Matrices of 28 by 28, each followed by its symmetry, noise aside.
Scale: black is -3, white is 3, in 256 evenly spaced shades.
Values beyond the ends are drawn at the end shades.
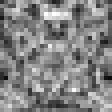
mirrored left to right.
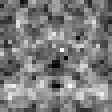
mirrored left to right.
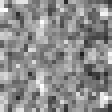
mirrored top to bottom.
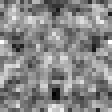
mirrored left to right.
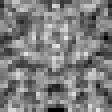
mirrored left to right.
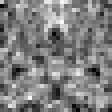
mirrored left to right.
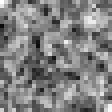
symmetric across the other diagonal.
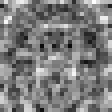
mirrored left to right.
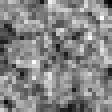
symmetric across the other diagonal.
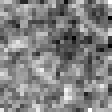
symmetric across the other diagonal.
